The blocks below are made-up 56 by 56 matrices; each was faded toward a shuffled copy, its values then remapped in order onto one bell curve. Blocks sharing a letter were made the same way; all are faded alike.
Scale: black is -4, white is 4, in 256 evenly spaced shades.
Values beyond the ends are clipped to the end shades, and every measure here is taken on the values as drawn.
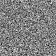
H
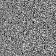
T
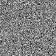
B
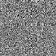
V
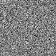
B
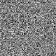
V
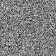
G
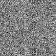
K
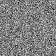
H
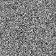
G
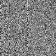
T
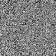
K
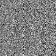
T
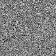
B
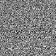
V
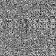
V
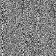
T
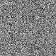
V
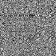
V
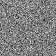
H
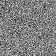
H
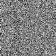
T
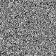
B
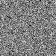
H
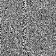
T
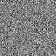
K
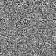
K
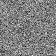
H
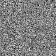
B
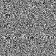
V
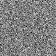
B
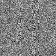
T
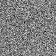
H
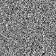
B
